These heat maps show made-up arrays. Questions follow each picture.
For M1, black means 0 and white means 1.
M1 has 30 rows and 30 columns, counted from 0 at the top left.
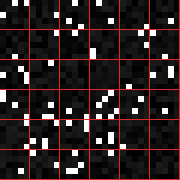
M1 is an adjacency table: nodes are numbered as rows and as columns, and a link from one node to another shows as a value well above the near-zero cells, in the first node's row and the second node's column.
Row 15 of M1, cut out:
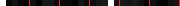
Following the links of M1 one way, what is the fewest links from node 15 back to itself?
4
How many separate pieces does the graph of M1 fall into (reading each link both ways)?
5
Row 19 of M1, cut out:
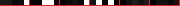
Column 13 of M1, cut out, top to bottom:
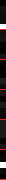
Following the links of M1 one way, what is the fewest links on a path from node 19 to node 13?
2
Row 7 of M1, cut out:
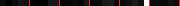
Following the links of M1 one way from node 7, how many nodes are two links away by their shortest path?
2
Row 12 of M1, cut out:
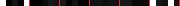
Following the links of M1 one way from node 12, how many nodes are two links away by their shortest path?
8
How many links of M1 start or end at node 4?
8
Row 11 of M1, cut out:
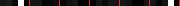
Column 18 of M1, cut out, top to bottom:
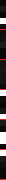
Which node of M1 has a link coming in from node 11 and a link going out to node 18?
node 3
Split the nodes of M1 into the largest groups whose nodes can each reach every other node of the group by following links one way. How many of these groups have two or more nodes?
2
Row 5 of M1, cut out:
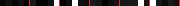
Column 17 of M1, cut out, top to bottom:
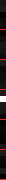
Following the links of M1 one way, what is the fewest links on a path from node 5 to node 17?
3
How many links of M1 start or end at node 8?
4
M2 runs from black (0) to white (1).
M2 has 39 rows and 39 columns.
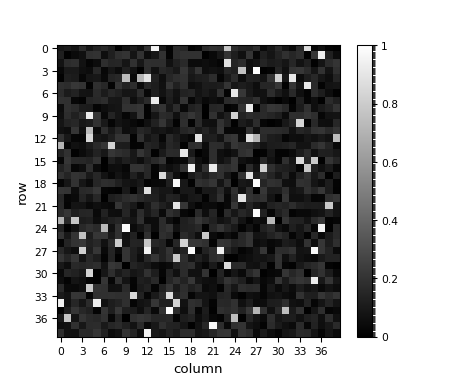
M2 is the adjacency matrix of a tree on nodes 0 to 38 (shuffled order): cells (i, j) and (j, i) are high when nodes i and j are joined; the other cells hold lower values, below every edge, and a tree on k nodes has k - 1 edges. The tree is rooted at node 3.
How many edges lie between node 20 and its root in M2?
2
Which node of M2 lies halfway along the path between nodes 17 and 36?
4
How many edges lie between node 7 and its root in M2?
7
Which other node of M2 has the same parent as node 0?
5
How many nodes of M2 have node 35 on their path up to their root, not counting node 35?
4
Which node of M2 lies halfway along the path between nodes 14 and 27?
26
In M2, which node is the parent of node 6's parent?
9
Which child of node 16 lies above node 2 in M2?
34
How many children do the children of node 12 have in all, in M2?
6
